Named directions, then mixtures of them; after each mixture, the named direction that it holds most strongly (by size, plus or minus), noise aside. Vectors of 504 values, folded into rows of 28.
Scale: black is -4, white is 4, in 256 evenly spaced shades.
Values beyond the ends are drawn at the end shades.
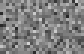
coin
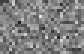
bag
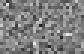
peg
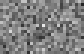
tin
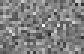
tin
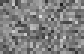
bag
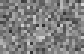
tin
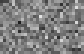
bag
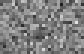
tin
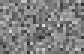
tin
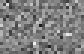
peg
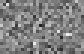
peg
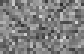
bag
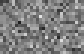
bag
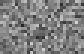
tin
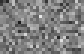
bag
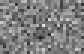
tin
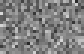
coin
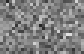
peg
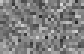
bag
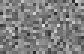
coin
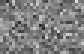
bag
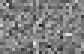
peg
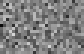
coin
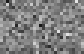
peg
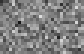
bag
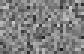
tin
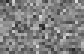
bag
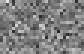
bag
